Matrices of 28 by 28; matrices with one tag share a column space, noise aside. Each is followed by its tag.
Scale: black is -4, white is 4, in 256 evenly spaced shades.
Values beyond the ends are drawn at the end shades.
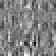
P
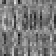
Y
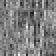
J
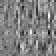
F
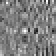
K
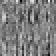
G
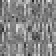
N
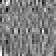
K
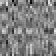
K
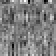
G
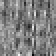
J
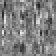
F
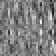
F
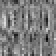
Y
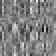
N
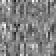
N
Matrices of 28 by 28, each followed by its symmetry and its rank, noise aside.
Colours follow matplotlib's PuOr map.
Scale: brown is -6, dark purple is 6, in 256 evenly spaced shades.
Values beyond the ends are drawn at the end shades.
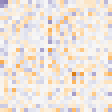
symmetric, rank four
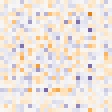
no symmetry, rank four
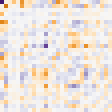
symmetric, rank three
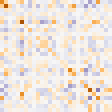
symmetric, rank four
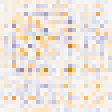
symmetric, rank three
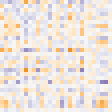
no symmetry, rank three
